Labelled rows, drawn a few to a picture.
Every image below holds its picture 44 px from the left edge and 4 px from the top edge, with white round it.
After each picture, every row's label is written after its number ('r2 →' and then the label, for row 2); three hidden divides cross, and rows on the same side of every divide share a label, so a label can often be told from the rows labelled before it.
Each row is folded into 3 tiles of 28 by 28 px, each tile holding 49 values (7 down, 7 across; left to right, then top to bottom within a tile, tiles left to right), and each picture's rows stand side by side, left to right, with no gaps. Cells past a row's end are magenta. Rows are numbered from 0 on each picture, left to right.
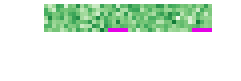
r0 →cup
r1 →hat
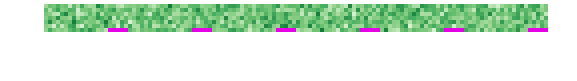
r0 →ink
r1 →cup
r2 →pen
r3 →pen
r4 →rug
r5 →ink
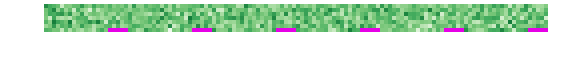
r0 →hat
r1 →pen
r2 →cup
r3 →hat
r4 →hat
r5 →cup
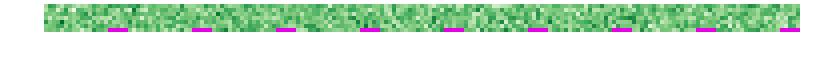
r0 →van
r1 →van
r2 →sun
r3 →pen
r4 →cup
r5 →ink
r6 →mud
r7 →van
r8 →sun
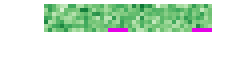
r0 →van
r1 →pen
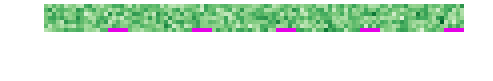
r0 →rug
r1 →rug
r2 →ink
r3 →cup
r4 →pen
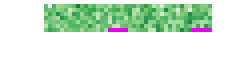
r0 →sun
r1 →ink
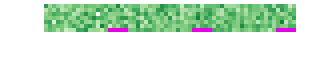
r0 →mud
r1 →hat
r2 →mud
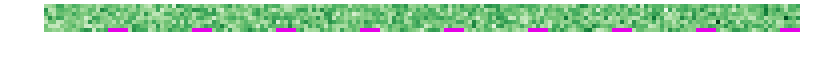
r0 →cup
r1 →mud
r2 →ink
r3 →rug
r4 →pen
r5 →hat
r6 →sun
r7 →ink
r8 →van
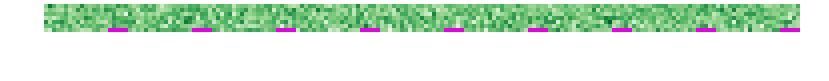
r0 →van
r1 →ink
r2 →cup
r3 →pen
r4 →rug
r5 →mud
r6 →ink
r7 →rug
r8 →rug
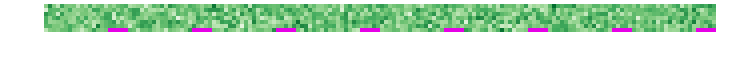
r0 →pen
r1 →hat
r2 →hat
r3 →mud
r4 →van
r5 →cup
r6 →van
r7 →pen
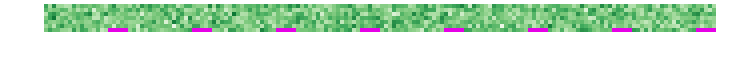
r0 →sun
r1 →rug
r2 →van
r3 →mud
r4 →pen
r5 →sun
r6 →cup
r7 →cup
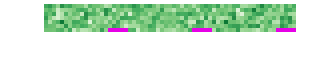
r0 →van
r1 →hat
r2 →van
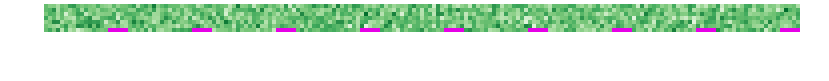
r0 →hat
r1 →pen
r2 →van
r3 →sun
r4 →sun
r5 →sun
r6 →pen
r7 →sun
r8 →cup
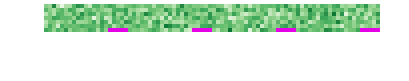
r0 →sun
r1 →mud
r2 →van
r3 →cup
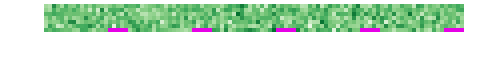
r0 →sun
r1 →mud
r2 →cup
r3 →sun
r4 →hat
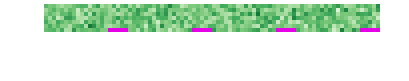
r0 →mud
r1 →rug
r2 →cup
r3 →rug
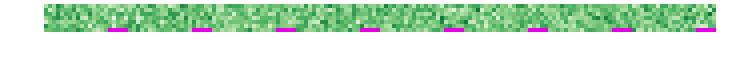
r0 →cup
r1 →mud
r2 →cup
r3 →sun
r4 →pen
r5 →mud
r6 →ink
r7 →cup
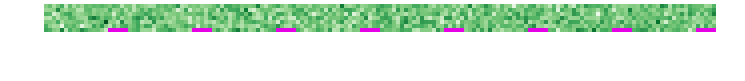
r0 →ink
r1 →sun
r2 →rug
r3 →rug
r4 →hat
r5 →pen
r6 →cup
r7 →sun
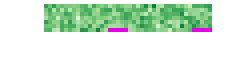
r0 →mud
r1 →pen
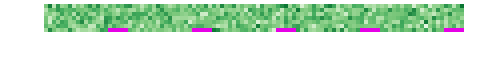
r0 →pen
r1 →hat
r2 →mud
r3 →cup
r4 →rug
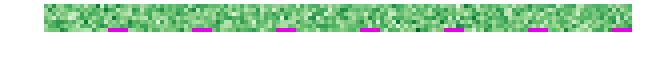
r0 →van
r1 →van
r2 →cup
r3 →ink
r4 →ink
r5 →hat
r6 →pen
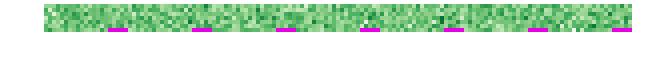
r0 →cup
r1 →pen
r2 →ink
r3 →ink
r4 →pen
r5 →pen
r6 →mud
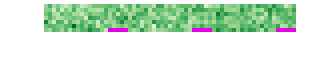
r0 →mud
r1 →sun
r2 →sun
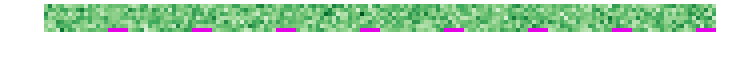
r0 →pen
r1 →cup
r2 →van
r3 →rug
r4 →rug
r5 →ink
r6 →pen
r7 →sun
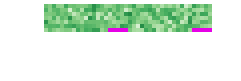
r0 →mud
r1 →pen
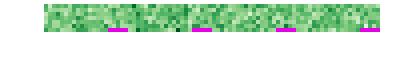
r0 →sun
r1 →van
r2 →mud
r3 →hat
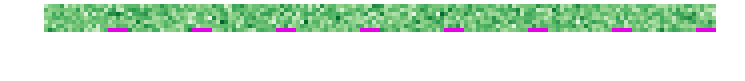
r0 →cup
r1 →hat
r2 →hat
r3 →hat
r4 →ink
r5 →pen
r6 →hat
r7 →ink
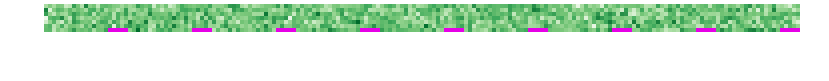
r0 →cup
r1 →mud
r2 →pen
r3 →ink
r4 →mud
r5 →cup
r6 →ink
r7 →van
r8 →cup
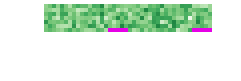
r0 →mud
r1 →sun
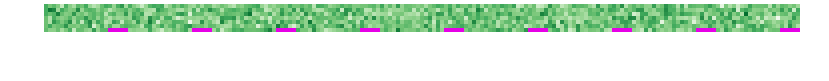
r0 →hat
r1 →hat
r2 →rug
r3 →van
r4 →mud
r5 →cup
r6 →mud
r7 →hat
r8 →sun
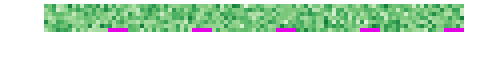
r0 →van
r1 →ink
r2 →pen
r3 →mud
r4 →van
